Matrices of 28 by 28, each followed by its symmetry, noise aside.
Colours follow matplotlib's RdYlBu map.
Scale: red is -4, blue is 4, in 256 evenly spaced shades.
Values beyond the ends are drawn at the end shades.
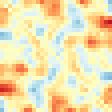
same after a half turn.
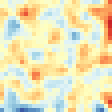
antisymmetric.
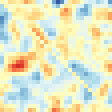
no symmetry.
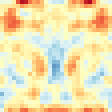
mirrored left to right.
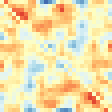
same after a half turn.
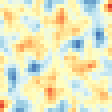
same after a half turn.
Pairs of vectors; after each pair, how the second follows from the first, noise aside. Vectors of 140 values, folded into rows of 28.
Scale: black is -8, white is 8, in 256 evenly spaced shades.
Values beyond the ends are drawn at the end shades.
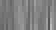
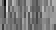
reversed, negated, scaled up.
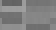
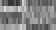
scaled up.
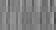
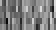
wrapped around, negated, scaled up.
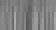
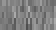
sign-scrambled.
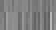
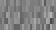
sign-scrambled.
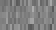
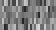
reversed, negated, scaled up.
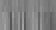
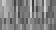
reversed, negated, scaled up.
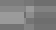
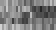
reversed, negated, scaled up.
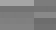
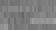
wrapped around, shrunk.
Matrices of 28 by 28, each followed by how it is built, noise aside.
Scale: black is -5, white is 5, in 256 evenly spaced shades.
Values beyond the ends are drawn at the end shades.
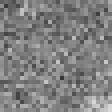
smooth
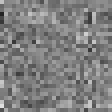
low rank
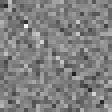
diagonal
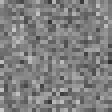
blocks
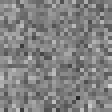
blocks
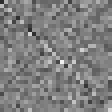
diagonal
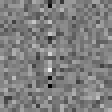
uneven columns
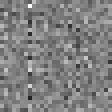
uneven columns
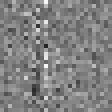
uneven columns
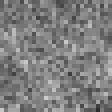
smooth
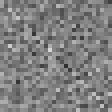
diagonal
